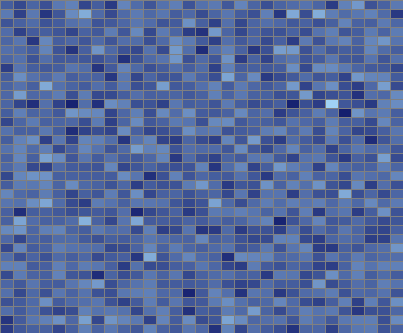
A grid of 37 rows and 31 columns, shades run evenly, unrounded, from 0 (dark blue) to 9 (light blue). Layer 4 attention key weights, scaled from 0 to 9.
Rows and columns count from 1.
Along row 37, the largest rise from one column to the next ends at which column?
18
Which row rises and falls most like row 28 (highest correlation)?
11
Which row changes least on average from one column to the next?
27
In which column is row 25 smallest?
22
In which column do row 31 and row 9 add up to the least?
21
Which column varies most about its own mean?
26
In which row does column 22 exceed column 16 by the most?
6
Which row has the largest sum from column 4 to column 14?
36
